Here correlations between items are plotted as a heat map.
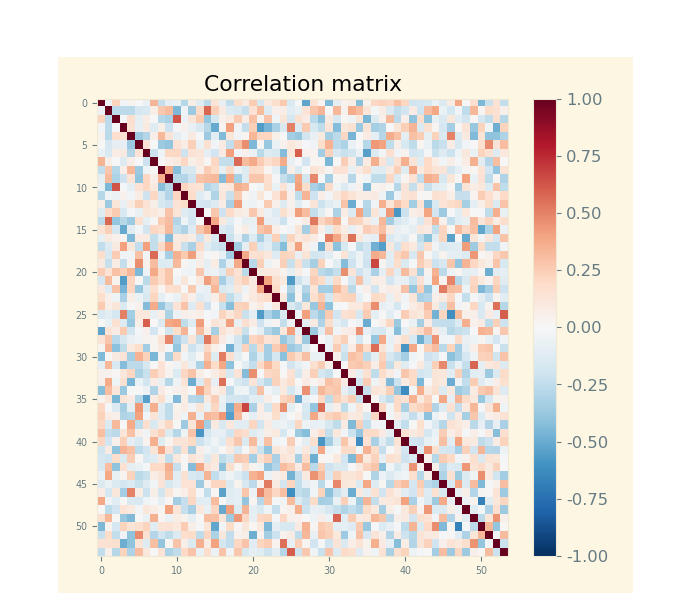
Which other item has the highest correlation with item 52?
24
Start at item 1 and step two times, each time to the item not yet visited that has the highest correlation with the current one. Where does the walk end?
28
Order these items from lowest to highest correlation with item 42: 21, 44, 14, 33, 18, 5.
33, 44, 14, 5, 21, 18
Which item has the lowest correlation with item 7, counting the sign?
30
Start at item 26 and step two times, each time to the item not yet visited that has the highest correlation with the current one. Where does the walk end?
17
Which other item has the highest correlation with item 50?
44
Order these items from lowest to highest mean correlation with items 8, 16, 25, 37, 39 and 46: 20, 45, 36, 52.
52, 20, 36, 45
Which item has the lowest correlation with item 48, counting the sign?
16
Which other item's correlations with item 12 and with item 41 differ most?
43
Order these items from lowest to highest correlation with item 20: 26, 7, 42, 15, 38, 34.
42, 34, 15, 26, 38, 7
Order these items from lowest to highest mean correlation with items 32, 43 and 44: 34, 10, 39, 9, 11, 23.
10, 39, 23, 34, 11, 9
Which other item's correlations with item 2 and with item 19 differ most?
36
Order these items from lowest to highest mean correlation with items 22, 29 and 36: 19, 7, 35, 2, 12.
2, 12, 35, 7, 19
